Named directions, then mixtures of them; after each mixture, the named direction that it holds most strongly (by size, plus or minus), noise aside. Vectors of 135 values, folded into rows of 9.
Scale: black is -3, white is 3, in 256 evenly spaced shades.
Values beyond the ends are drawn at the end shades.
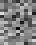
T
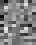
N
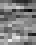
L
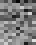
T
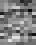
L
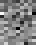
T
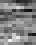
L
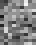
N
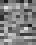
N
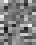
N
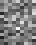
T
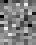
N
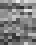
L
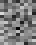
T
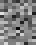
T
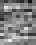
L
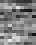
L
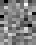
N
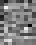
N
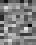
N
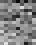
T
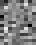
N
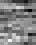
L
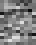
L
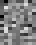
N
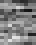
L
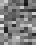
N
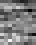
L
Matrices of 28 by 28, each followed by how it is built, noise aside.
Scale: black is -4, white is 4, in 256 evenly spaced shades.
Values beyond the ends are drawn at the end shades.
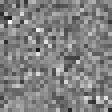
block diagonal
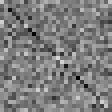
diagonal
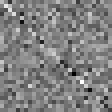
diagonal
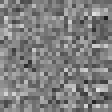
blocks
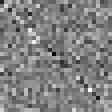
diagonal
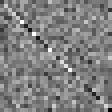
diagonal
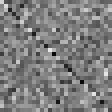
diagonal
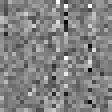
uneven columns
